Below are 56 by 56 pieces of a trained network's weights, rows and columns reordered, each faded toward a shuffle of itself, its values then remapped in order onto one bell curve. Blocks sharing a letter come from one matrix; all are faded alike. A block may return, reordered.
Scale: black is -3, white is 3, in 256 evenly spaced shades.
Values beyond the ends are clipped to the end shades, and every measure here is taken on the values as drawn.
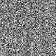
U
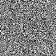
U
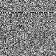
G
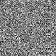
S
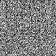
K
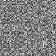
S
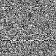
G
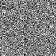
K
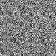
K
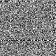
G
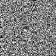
U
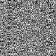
S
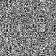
S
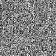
U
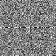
G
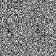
S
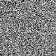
U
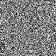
K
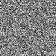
K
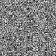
S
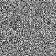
K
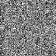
U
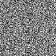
U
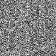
U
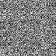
S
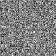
U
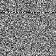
G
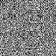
S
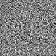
K
